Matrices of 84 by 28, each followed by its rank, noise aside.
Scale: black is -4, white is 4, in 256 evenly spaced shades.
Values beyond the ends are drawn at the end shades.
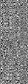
seven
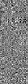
seven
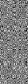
five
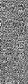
seven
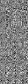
six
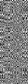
four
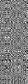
five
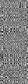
four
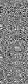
seven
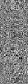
seven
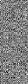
six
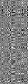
four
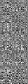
five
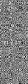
seven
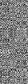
six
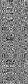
six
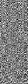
seven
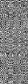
five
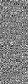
seven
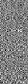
five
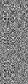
five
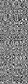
five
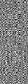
four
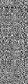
seven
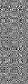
four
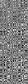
four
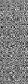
seven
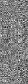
seven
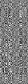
four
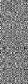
five
